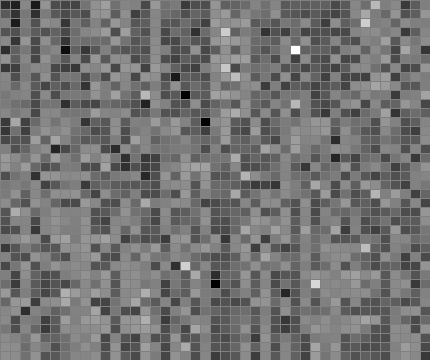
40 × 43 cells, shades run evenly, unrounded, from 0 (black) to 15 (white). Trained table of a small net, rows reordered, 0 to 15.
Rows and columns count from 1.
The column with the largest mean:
25
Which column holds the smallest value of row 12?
15
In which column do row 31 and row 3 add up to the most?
37
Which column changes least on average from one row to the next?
33
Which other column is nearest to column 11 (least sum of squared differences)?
38
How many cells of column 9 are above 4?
36
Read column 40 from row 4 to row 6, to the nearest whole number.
8 5 4
